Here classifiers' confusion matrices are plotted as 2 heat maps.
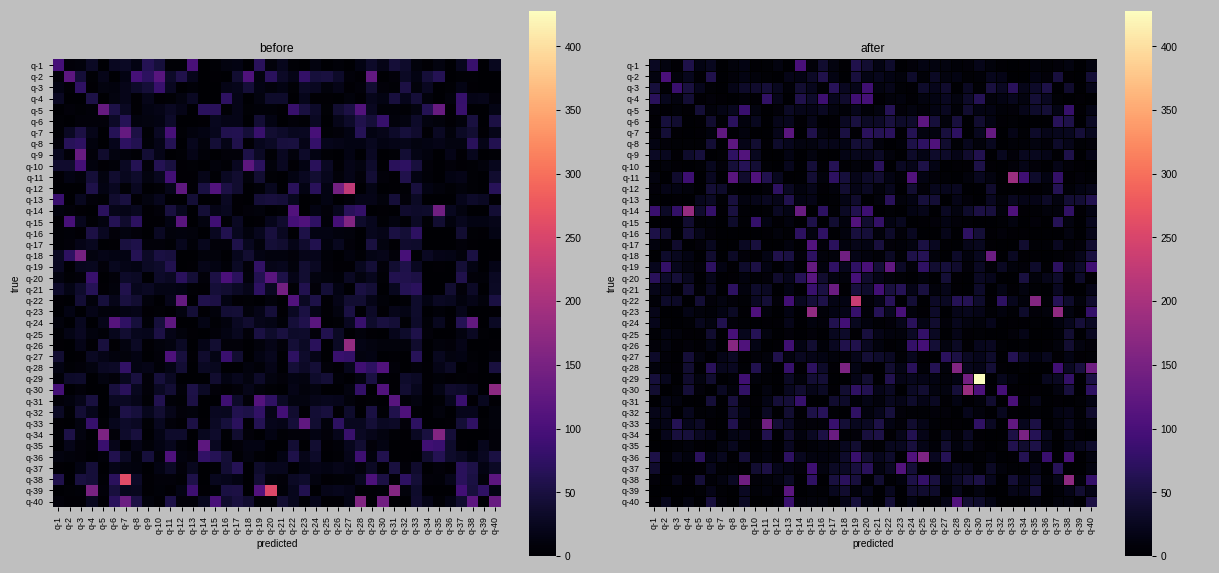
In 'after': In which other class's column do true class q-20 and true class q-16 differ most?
q-15
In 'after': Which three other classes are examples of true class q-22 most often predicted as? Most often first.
q-19, q-35, q-13
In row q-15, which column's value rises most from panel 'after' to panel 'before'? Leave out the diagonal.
q-27
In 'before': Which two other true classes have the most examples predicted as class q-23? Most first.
q-33, q-15
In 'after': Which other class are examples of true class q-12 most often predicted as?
q-37
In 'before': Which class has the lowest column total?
q-39
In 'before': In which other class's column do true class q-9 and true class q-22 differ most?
q-12
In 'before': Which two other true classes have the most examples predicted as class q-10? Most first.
q-2, q-3
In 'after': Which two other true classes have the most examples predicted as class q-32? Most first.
q-30, q-22
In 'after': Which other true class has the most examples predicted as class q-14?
q-1
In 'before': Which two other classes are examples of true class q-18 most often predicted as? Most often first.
q-3, q-32
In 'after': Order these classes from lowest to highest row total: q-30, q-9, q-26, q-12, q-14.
q-12, q-9, q-26, q-30, q-14
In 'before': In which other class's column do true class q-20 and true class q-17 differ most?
q-16
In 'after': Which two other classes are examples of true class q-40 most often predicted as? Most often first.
q-28, q-13
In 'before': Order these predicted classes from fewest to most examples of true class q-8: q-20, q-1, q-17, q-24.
q-1, q-20, q-17, q-24
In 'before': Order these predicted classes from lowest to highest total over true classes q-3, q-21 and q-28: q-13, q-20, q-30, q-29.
q-13, q-20, q-30, q-29
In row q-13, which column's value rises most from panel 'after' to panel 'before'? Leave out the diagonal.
q-1
